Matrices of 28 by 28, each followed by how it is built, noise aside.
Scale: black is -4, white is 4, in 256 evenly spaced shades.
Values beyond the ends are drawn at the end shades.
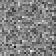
repeating rows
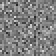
repeating rows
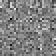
low rank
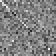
diagonal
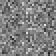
repeating rows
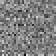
low rank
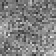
smooth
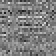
low rank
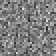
noise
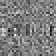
low rank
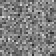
repeating rows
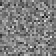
noise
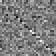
diagonal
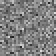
repeating rows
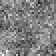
smooth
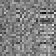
low rank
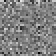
low rank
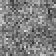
smooth
